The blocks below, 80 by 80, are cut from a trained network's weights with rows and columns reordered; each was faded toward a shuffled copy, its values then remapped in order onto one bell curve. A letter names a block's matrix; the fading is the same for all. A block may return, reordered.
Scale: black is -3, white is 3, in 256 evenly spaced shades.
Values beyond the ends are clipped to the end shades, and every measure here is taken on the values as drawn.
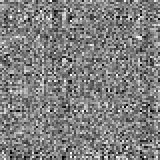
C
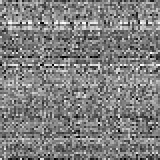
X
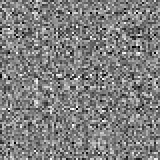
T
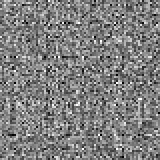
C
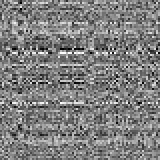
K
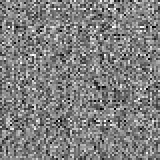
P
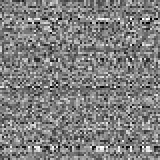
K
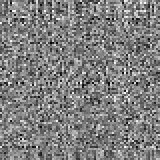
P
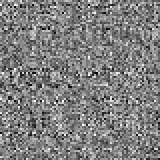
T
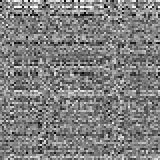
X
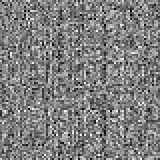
P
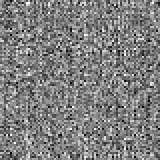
C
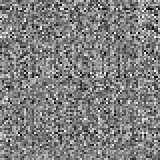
C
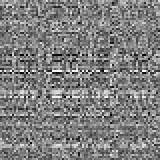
K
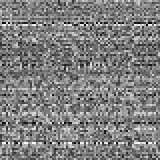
K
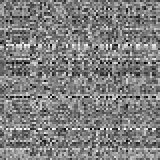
K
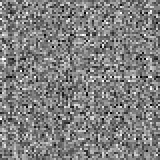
C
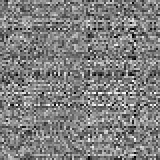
X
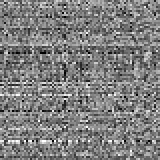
X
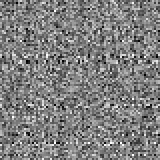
T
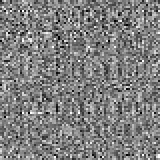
P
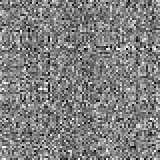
P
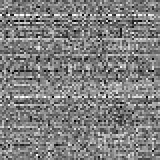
X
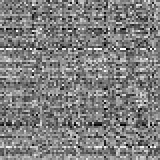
X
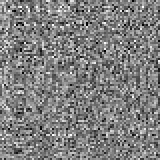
P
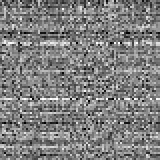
X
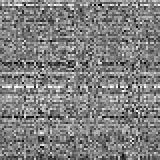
X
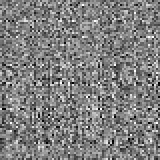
C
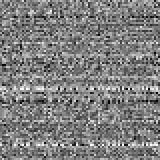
X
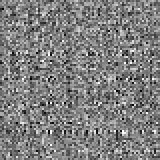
C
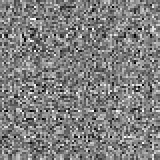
T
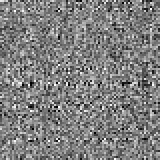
C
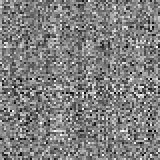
C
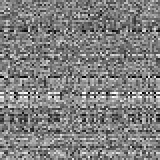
K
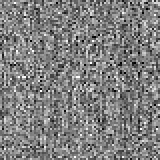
P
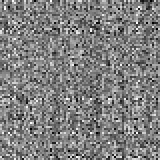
C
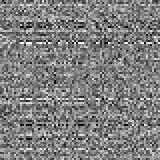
K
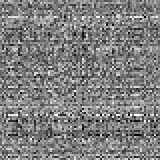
X
